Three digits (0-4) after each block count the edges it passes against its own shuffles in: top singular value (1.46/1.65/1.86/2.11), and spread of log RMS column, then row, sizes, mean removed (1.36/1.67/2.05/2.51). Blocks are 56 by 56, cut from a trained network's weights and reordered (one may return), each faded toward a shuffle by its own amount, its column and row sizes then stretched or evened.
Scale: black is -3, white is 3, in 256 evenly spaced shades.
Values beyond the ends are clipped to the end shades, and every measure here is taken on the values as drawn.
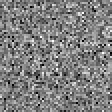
0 1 2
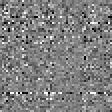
0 3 4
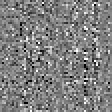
0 4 1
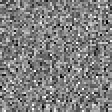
2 0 0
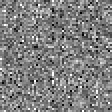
1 2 0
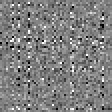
3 4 3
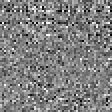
3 1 3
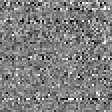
1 1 4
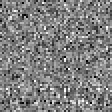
1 1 2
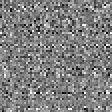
2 2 4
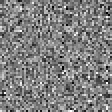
3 1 1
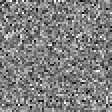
1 0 1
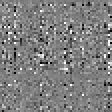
2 4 4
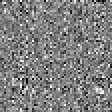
2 4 1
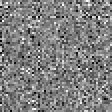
2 3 1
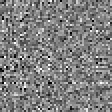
2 3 2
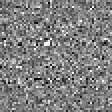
2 0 3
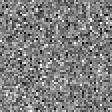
1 1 0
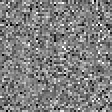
2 2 0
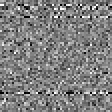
4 0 4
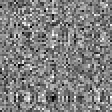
4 3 1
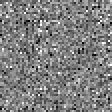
0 2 0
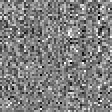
4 3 1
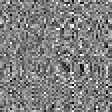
4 3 2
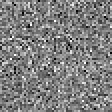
1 1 1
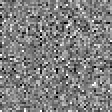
1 2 2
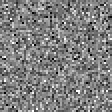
0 0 1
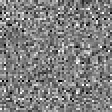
4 1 3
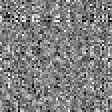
4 3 2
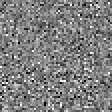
1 2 1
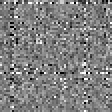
2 3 4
